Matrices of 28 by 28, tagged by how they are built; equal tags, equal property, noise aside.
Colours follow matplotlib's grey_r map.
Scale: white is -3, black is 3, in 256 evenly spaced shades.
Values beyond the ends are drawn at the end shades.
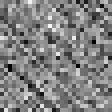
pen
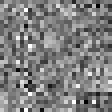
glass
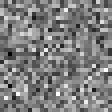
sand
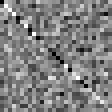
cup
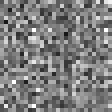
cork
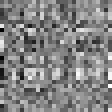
glass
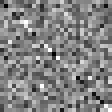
cup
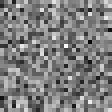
cork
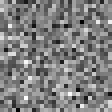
sand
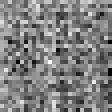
cork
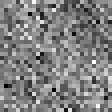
pen
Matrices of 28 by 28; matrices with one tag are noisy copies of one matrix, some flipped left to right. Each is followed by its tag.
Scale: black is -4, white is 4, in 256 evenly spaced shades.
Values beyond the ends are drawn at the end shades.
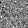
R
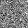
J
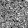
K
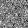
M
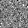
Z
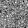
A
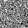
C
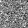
J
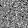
Z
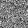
M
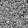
R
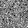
Z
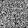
A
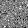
A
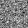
R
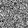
M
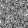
M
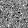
Z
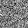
M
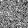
K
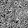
K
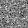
R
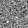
R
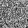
C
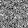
M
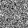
M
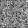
J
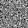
Z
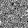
M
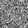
C
